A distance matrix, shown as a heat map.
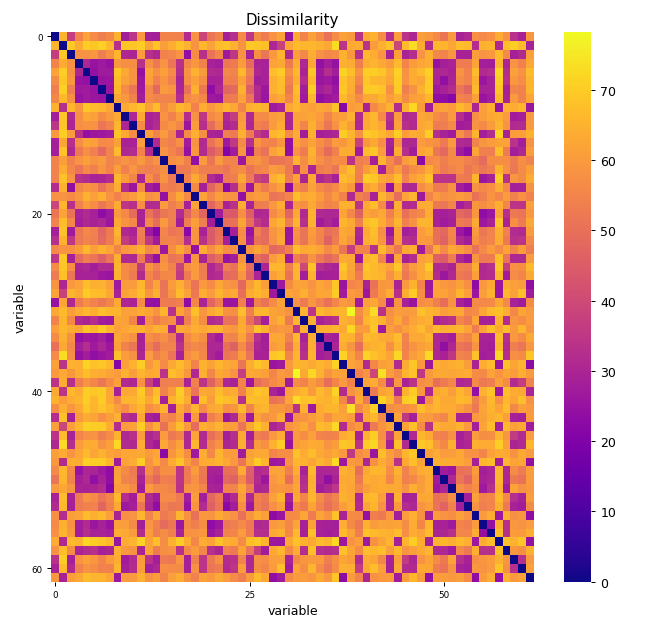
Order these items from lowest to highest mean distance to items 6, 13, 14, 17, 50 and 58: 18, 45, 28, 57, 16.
16, 45, 18, 28, 57
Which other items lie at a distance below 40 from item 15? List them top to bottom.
31, 33, 42
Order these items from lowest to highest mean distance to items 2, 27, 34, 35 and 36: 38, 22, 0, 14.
22, 0, 14, 38
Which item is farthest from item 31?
38
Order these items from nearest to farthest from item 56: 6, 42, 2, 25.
6, 25, 2, 42
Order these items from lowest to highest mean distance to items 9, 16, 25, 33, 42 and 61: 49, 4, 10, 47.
10, 49, 4, 47
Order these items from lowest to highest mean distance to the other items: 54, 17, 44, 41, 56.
17, 56, 54, 44, 41
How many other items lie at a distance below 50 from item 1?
10
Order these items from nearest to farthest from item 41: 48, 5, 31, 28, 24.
24, 28, 48, 5, 31
